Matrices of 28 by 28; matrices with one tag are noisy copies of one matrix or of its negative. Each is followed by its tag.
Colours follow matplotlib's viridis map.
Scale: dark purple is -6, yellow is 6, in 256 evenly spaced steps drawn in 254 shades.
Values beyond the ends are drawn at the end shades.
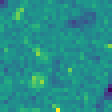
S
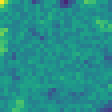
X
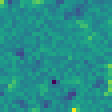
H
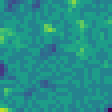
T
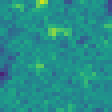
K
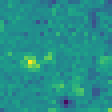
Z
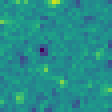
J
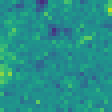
K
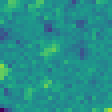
T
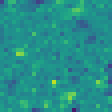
H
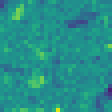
S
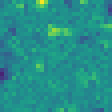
K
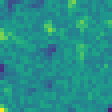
T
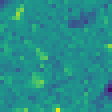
S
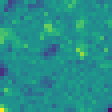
T
